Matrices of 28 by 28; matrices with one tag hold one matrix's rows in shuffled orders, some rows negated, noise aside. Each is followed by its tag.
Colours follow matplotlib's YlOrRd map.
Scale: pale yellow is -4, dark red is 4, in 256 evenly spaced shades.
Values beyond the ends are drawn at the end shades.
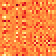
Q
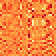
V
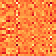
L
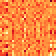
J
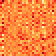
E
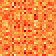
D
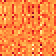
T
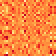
J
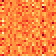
E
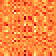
D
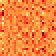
E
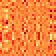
J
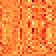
V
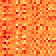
Q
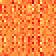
T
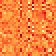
V
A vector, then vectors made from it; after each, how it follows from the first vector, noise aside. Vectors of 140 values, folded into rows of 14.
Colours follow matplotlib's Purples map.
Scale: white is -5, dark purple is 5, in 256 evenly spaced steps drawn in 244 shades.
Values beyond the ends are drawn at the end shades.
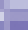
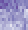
reversed.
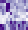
wrapped around, negated, scaled up.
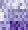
scaled up.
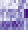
reversed, negated, scaled up.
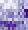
reversed, negated, scaled up.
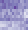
reversed.
